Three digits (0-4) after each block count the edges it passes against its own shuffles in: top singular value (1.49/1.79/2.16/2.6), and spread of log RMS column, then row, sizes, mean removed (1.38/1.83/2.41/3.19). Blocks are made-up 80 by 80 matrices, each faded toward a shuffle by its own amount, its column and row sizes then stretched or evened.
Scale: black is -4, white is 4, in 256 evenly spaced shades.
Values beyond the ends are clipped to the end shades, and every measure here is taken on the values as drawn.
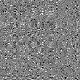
3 2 1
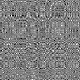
4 0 3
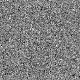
0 1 0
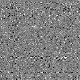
2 1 2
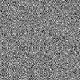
3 1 1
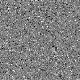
1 0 0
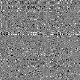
3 1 3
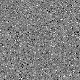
1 0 1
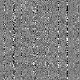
3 4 1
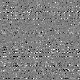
3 0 3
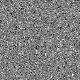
0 1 0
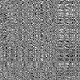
4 3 2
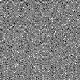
3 0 0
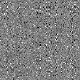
2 3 1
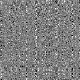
3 3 0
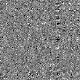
2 2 2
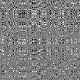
4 2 3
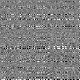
4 2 4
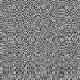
4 2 2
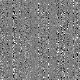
0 4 1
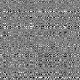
4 1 4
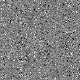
0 2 1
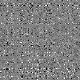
2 2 3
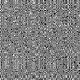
4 2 1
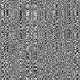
4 4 0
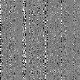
3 4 0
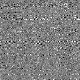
2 0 3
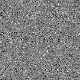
1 0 2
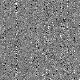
0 3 0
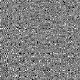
3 2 2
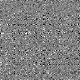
2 2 3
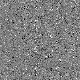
0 1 0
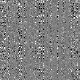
2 4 2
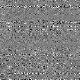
2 2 4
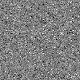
1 0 1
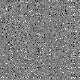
2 2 1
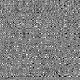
3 0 3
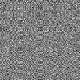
4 0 2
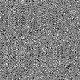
3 0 0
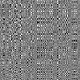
4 4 2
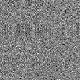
3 0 0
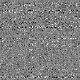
1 1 3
